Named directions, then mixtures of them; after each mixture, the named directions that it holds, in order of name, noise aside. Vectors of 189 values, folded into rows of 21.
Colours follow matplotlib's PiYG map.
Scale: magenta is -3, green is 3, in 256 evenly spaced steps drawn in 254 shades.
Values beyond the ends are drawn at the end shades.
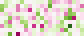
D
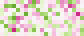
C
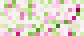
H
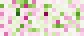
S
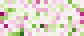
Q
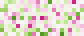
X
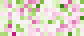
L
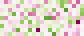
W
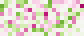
D, S, X.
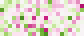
D, X.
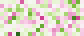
D, W, X.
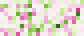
H, S.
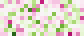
L.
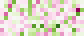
H, Q.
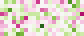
Q, W, X.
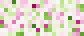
Q, S, W.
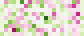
C, L, W.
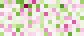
L, S.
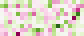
D, H, S.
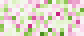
W, X.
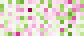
D, L.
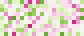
C, L, X.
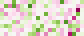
H.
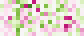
D, L, S.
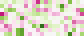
L, Q.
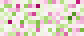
D, L, W.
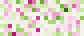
L, W.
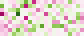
Q, S.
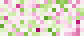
W.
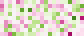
D, L.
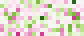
D, X.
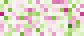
D, Q, W.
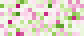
D, S, W.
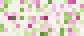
X.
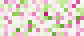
S, W.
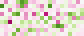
D, S, W.
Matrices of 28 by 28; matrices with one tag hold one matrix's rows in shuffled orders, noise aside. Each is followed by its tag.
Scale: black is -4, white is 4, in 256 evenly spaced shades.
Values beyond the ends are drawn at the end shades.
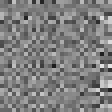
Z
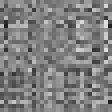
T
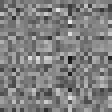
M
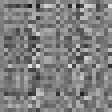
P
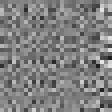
Z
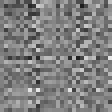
P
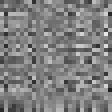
T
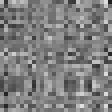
T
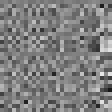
Z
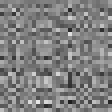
M
